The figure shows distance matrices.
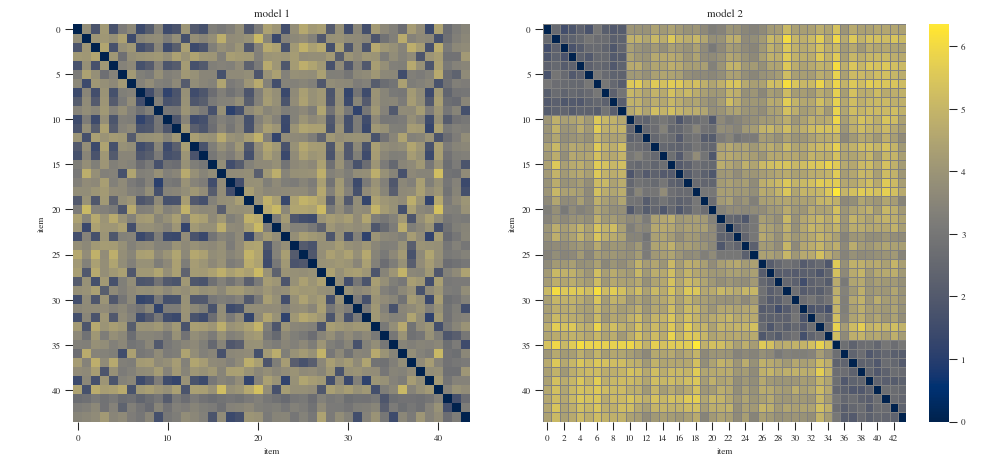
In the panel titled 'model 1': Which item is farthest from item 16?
40
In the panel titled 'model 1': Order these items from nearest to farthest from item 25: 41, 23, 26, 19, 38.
26, 41, 38, 23, 19
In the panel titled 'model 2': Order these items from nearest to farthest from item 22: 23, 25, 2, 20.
23, 25, 20, 2
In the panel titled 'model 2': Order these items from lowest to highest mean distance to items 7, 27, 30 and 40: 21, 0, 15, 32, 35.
32, 0, 21, 35, 15
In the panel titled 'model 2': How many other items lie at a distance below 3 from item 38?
8
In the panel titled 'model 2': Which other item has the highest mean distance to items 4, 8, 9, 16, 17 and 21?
35
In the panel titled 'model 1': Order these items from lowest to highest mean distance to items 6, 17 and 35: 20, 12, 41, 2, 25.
41, 12, 25, 2, 20
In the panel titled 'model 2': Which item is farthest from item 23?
6
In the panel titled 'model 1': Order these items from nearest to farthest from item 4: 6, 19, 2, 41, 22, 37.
2, 19, 41, 6, 22, 37
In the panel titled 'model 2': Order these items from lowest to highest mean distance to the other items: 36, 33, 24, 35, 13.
36, 24, 13, 33, 35
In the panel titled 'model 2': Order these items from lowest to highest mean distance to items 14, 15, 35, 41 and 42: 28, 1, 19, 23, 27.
19, 23, 28, 27, 1
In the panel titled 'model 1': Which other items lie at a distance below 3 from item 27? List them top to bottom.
1, 6, 12, 22, 33, 40
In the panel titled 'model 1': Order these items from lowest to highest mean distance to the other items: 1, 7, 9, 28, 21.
7, 28, 9, 1, 21
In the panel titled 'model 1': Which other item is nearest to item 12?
22
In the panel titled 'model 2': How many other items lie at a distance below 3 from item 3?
9
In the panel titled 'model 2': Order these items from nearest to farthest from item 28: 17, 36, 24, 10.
36, 24, 10, 17
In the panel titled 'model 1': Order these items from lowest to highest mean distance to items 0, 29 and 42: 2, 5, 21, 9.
5, 2, 9, 21
